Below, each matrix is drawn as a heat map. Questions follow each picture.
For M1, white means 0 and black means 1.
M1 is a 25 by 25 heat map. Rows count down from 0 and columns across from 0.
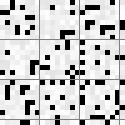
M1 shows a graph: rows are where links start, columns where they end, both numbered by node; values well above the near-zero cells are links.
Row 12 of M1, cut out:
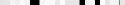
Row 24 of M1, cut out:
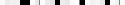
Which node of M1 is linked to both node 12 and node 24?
node 16
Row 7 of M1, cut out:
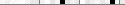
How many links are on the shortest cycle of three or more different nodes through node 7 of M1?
5
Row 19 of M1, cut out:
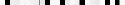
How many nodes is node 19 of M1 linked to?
6
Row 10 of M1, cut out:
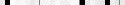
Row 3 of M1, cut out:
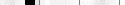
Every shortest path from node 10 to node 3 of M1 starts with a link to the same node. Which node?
node 21
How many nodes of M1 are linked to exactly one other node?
1
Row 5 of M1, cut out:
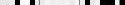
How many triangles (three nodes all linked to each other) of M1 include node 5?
3
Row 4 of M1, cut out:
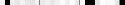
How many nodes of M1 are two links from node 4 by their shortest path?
8
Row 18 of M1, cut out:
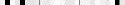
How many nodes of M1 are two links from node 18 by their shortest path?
8
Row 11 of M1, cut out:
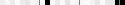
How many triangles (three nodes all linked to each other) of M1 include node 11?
0
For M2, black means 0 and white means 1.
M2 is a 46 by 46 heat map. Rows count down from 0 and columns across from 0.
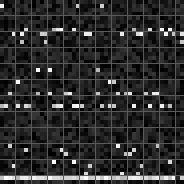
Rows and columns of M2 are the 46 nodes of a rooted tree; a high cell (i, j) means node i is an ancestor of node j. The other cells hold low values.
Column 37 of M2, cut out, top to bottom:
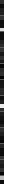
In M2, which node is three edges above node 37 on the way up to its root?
44
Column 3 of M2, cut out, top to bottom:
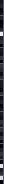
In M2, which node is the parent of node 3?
41
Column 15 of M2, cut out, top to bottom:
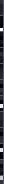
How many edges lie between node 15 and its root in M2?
4
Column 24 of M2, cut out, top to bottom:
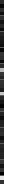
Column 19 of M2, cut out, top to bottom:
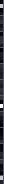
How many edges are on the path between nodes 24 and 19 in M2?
6
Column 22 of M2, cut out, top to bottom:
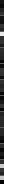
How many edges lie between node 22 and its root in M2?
3
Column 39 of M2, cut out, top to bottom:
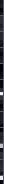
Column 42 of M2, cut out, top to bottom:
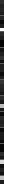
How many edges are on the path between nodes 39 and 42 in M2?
7
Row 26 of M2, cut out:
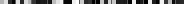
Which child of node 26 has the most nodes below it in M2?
7
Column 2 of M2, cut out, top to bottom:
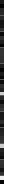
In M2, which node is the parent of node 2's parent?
23
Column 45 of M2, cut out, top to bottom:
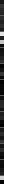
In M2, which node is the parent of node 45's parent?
8
